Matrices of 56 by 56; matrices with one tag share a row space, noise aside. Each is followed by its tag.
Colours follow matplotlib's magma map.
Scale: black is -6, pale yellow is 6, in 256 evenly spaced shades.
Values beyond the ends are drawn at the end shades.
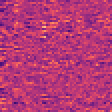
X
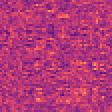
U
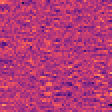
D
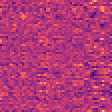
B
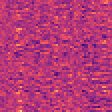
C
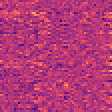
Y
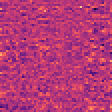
B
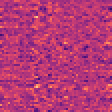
Y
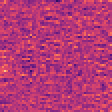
D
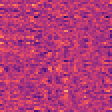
Y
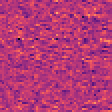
C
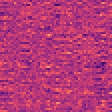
D
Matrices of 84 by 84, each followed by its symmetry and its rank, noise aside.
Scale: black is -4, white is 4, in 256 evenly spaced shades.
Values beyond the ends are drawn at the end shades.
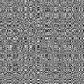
antisymmetric, rank four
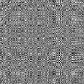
no symmetry, rank four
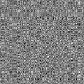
no symmetry, rank five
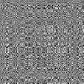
no symmetry, rank four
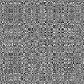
no symmetry, rank four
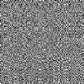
no symmetry, rank five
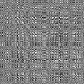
no symmetry, rank three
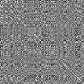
symmetric, rank five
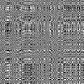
no symmetry, rank three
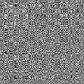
no symmetry, rank four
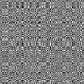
no symmetry, rank three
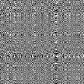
no symmetry, rank four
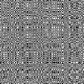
no symmetry, rank three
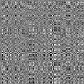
no symmetry, rank three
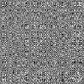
symmetric, rank five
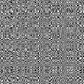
no symmetry, rank four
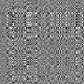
no symmetry, rank three
